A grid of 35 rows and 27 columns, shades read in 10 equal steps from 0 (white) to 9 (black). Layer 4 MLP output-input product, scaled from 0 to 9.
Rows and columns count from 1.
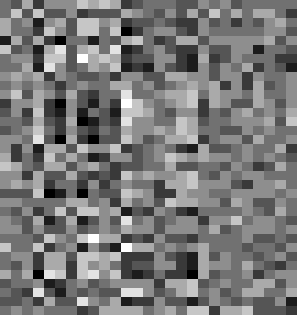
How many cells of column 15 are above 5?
11
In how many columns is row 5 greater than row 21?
9
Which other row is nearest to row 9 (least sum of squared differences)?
21
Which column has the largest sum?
6
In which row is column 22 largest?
3
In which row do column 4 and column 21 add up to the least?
16
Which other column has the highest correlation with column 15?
5
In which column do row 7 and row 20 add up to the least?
8
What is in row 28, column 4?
2
